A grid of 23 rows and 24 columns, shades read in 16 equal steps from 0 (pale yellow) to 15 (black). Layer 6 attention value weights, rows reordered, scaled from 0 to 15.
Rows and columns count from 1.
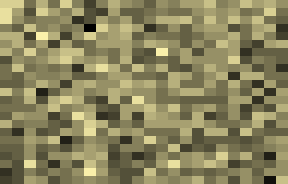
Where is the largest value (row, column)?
4, 8
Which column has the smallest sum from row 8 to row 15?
11
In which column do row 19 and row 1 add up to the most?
13
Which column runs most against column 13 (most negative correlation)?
19
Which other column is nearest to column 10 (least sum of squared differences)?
12
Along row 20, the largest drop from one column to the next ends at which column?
24
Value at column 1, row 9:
8
